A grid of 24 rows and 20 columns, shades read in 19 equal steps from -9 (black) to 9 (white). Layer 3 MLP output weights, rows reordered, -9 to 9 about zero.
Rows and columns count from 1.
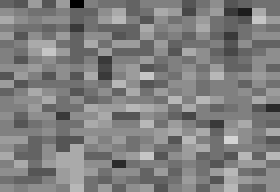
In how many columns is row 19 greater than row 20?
7
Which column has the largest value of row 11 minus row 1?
6
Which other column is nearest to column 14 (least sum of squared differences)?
10
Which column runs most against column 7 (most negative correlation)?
20
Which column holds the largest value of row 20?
11
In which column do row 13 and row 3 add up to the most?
19
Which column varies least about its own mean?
1
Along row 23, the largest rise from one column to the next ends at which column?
17
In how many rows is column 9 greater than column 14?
8
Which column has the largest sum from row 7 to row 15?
3
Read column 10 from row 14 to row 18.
4 -3 0 1 -1
